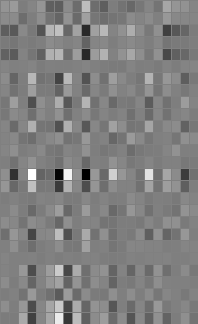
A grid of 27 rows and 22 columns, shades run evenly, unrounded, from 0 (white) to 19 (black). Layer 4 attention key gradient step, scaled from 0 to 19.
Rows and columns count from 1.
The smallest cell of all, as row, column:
15, 4
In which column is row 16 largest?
7
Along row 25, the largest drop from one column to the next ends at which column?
8
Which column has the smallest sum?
9
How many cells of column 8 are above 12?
5
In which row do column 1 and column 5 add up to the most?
3
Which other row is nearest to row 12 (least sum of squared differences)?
18
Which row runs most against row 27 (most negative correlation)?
25
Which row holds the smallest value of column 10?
1
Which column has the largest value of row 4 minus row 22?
10
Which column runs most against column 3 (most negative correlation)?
22
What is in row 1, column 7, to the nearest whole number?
12
